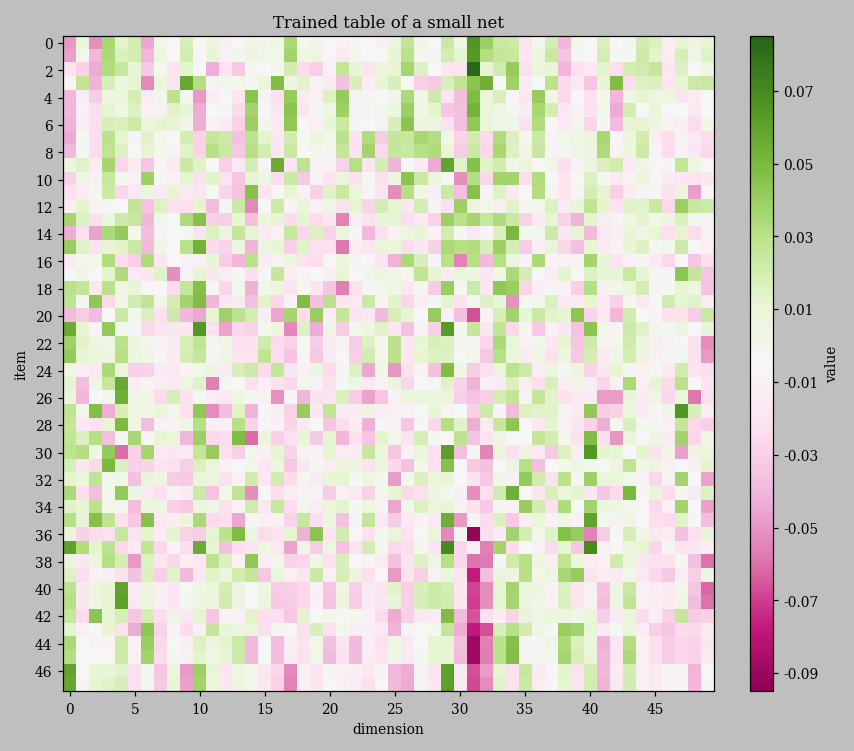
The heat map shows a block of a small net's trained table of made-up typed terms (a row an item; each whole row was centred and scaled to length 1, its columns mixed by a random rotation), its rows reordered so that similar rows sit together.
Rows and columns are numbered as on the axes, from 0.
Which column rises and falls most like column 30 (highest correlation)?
24
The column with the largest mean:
29
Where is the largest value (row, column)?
2, 31
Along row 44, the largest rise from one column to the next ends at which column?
33
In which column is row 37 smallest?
32
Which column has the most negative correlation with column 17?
0
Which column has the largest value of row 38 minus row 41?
14
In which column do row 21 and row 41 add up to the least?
17
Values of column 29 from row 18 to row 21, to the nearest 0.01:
0.04 0.01 -0.01 0.06
